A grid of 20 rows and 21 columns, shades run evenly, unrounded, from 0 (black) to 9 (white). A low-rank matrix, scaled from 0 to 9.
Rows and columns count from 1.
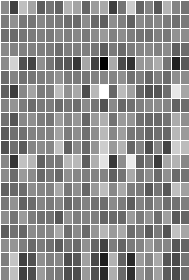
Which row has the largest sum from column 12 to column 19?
12
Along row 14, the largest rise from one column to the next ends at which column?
20
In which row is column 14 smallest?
5
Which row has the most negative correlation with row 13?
15
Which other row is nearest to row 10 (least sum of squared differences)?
14
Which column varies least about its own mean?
6
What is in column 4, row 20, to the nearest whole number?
3
